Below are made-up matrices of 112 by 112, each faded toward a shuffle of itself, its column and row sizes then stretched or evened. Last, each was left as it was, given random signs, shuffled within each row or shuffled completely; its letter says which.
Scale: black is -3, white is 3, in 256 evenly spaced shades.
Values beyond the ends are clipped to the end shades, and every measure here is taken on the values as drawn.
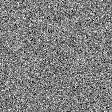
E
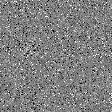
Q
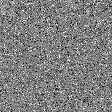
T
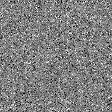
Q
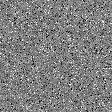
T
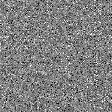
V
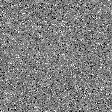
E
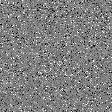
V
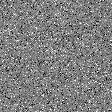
T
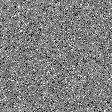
T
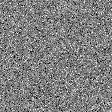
T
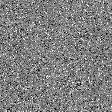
E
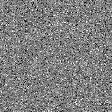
V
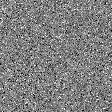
T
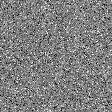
T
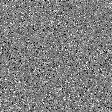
E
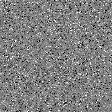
V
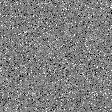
E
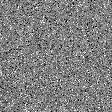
T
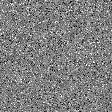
E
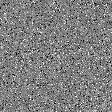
E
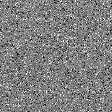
V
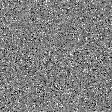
E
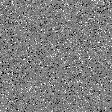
Q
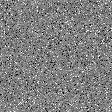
T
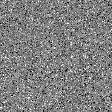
Q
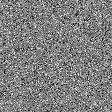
T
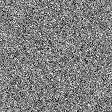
T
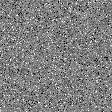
T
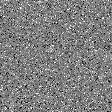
E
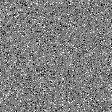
V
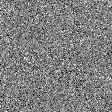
T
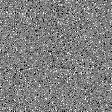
V
